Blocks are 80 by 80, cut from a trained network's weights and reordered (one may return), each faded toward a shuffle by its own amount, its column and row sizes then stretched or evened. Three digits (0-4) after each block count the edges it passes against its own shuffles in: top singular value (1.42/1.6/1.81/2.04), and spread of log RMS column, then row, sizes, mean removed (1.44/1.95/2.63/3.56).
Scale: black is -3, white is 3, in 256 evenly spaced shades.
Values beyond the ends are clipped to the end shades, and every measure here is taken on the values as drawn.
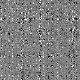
1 3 2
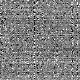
2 2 0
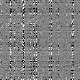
4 4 2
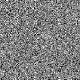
1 1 1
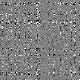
0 4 3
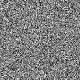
1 0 0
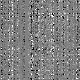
4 4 2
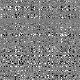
2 3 4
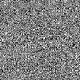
1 0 2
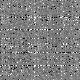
2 0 3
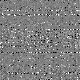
1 0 3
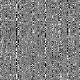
4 4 1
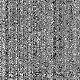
4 2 1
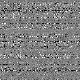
2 1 4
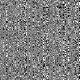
3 4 1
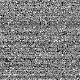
2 1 1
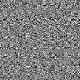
3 0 3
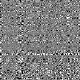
4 2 4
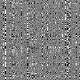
3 4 2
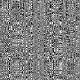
4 4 0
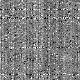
3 0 2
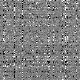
2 3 2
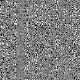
0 4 1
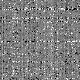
2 1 2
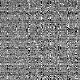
3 3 1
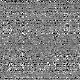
2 1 3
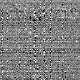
3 3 2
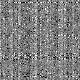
4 0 2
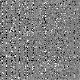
0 3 1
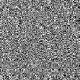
2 1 2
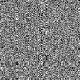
4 2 0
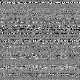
2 0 4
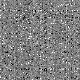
1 1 2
